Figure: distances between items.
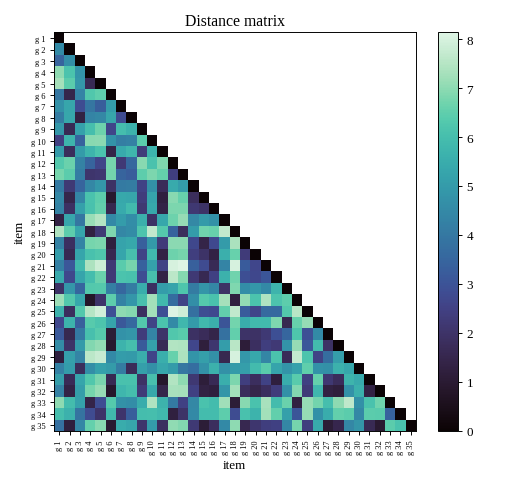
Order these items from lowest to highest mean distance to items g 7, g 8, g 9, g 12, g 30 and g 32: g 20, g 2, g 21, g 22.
g 2, g 20, g 22, g 21
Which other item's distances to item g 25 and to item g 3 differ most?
g 8
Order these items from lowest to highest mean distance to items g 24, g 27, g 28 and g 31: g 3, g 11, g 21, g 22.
g 11, g 22, g 21, g 3
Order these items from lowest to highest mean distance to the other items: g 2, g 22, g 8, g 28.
g 2, g 28, g 22, g 8
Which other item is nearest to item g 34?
g 12
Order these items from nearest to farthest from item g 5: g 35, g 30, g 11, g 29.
g 30, g 11, g 35, g 29
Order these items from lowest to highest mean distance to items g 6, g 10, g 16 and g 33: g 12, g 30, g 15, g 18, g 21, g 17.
g 15, g 21, g 17, g 30, g 18, g 12
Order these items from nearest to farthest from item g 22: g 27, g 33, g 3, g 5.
g 27, g 3, g 33, g 5
